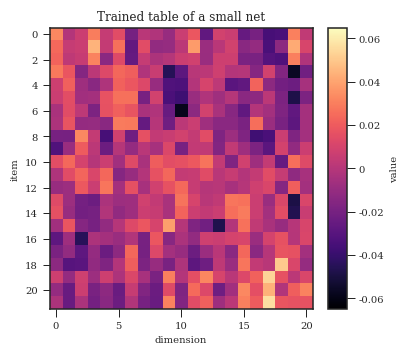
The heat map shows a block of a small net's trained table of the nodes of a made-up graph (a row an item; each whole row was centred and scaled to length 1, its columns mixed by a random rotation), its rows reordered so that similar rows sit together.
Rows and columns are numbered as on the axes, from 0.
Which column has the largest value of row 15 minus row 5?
9
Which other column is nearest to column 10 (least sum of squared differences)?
14
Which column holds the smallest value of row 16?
2
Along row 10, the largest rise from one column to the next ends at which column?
19
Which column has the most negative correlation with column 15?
5
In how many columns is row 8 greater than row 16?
9
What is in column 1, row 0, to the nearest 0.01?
0
